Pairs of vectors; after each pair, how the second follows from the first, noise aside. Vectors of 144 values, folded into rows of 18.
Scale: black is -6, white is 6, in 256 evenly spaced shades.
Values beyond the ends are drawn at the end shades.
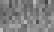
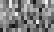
negated, scaled up.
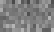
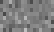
reversed, negated, partly zeroed.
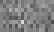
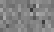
reversed, negated, partly zeroed.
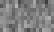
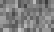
copied.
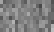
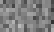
copied.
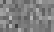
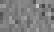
reversed, negated, partly zeroed.
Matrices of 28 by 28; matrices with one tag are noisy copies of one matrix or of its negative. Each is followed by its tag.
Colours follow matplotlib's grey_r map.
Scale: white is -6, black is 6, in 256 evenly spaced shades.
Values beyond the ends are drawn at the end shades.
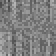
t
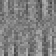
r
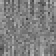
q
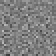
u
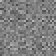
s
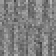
r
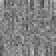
q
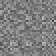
s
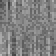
t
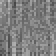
t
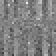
r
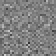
u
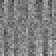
r
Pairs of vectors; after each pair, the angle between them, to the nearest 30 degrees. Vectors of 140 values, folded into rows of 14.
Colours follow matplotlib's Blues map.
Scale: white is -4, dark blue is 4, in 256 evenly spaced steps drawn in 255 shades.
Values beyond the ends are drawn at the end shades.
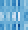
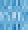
30 degrees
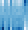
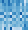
120 degrees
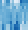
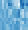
60 degrees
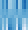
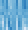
30 degrees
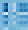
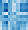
30 degrees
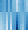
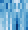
30 degrees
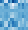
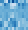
30 degrees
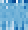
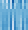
60 degrees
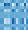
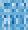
30 degrees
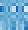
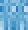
30 degrees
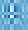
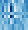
150 degrees
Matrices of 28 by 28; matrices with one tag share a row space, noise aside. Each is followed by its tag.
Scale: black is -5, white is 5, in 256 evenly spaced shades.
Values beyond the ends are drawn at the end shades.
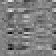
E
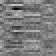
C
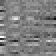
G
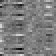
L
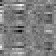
L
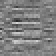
C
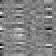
L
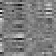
L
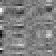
L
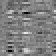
E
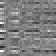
G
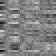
G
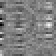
L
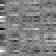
G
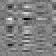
E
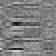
C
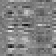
E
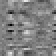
E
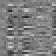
E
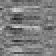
C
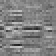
C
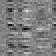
E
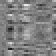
E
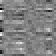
L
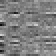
G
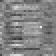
C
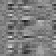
E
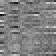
G
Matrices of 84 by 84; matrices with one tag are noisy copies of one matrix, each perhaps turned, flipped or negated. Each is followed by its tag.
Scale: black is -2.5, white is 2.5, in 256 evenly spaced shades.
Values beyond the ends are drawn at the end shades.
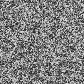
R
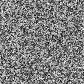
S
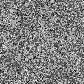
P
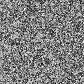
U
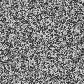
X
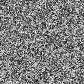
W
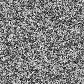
X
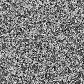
U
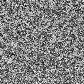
X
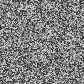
S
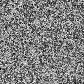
U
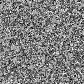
U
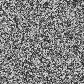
U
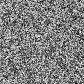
U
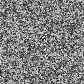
R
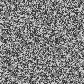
S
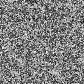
R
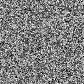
S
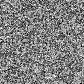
U
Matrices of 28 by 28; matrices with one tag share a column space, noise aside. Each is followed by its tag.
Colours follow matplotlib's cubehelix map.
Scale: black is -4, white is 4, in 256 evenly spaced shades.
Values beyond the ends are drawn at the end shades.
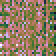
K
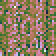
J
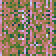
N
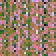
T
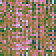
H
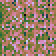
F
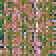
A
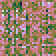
N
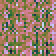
A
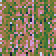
J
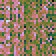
F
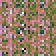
T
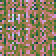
F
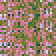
A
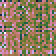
A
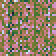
T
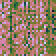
N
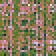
H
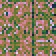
T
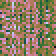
N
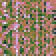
N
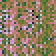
N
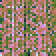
J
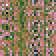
K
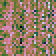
N
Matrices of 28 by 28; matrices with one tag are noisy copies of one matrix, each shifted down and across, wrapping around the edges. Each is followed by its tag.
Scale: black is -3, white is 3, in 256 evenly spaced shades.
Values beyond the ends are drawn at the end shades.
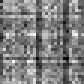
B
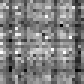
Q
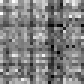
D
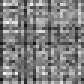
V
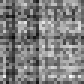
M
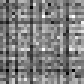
V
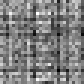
V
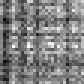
Q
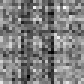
M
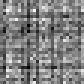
V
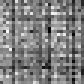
V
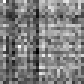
M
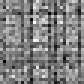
V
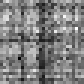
D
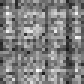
Q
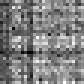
M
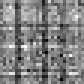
B
